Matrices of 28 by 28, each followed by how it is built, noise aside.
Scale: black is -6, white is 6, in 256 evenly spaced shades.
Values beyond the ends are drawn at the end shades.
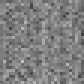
repeating rows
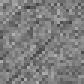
Hankel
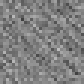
Toeplitz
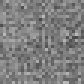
blocks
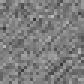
Hankel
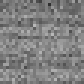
blocks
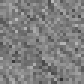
Toeplitz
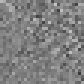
upper triangular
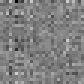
low rank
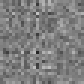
low rank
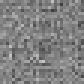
blocks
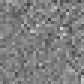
upper triangular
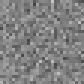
repeating rows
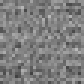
blocks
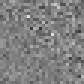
upper triangular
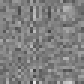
low rank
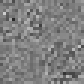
block diagonal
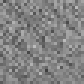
Toeplitz
